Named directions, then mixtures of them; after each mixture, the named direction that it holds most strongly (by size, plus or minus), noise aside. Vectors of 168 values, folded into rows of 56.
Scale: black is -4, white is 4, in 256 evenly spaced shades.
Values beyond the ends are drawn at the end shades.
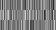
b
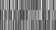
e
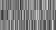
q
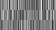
e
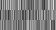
b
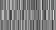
q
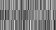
b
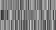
q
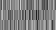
q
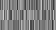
b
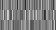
b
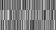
b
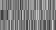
q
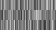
q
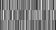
e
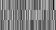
b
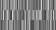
e
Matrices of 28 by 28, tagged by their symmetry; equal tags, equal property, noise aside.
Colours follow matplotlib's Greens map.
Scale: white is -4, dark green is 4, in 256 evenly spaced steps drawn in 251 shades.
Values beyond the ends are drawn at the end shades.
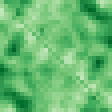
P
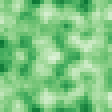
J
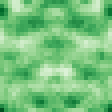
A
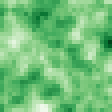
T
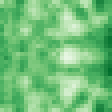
J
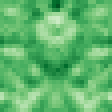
A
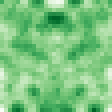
A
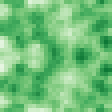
J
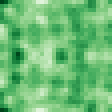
J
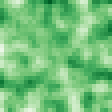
T
